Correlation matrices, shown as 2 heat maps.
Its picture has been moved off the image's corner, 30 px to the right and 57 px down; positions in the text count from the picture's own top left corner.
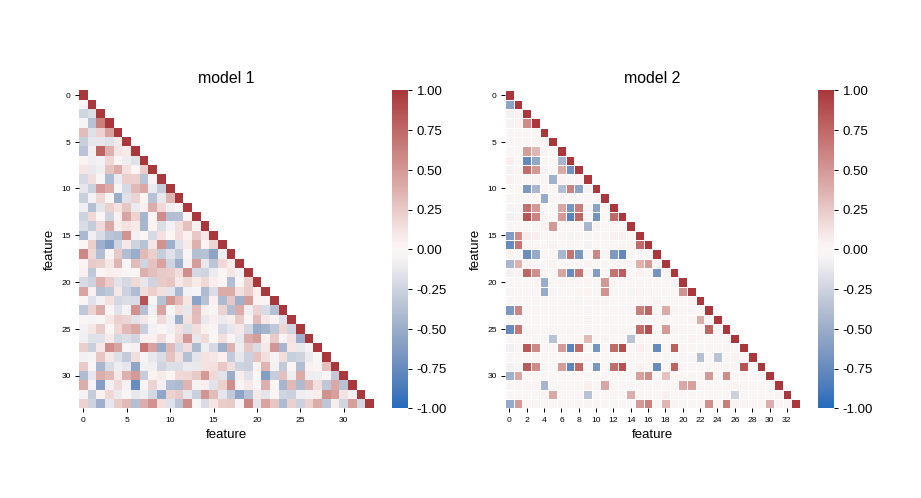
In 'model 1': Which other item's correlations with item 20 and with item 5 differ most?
25
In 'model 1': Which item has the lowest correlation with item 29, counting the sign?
6
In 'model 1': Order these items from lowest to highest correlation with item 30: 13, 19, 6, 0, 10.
0, 19, 10, 13, 6
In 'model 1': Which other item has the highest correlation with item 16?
9
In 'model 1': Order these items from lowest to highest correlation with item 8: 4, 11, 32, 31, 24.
11, 32, 24, 31, 4
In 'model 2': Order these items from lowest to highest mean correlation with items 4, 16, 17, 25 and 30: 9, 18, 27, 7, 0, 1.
0, 27, 9, 7, 18, 1
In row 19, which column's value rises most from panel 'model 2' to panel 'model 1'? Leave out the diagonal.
7
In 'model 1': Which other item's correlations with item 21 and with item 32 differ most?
14
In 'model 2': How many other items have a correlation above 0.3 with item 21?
3
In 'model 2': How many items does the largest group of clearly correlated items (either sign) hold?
12
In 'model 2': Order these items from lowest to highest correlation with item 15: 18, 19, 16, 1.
19, 18, 1, 16
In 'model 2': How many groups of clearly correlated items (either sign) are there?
5
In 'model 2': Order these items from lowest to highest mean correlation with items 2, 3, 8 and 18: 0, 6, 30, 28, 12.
0, 28, 30, 6, 12
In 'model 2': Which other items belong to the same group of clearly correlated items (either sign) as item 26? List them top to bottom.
5, 9, 14, 32
